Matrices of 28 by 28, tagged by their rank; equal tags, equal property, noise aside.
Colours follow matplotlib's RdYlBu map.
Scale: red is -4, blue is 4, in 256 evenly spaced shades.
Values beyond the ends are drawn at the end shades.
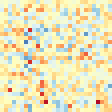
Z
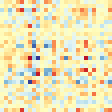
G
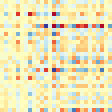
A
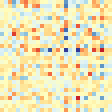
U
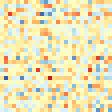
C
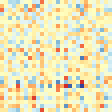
C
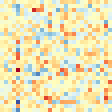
Z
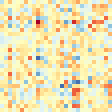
G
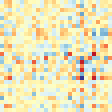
U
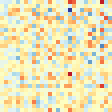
G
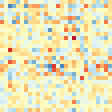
G
